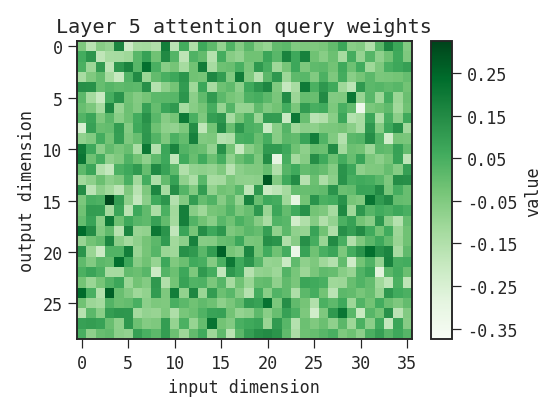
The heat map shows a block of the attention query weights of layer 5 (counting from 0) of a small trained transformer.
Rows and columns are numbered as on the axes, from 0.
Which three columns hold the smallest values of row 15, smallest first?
23, 6, 10
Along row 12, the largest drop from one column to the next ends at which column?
2
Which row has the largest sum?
20
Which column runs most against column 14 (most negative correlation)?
7
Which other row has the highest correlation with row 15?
19
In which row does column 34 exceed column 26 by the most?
13
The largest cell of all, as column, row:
3, 15
